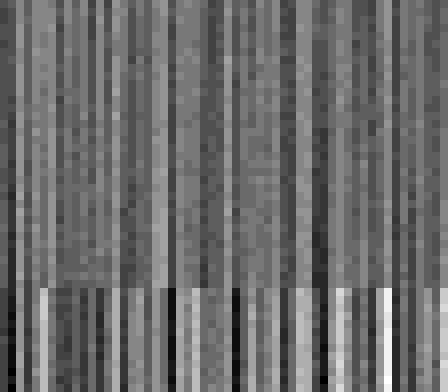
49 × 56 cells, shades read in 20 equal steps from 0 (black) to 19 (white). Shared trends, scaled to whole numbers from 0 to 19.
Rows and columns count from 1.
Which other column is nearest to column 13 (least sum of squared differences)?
11
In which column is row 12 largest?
15
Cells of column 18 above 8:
18
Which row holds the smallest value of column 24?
29
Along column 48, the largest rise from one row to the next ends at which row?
37
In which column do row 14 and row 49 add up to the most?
49
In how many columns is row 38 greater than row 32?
26
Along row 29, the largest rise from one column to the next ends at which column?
3
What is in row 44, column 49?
18
